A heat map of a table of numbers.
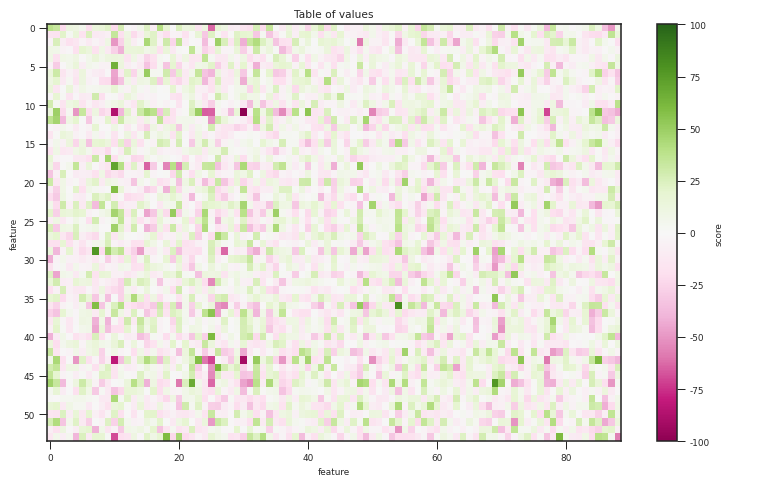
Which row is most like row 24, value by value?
26
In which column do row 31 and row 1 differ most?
72
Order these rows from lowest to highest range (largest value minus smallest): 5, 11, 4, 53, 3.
4, 3, 5, 53, 11
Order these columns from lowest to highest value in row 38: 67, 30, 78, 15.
67, 15, 30, 78
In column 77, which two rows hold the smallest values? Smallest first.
11, 43
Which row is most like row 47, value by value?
3
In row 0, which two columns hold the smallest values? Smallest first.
25, 87
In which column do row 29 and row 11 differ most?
10
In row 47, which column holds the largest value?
69
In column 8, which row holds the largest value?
23
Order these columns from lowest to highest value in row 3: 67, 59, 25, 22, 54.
54, 25, 59, 67, 22
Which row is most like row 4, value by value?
41
